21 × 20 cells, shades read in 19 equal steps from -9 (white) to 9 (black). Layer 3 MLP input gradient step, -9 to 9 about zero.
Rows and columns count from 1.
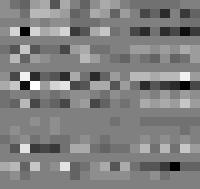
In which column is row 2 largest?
17
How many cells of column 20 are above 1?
4
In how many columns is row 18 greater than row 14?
2
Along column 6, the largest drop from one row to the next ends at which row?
10
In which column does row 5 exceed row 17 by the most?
3
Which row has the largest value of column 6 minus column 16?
9
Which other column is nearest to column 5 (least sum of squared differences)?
11
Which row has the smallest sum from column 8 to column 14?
6
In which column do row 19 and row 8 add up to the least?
7
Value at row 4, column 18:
4
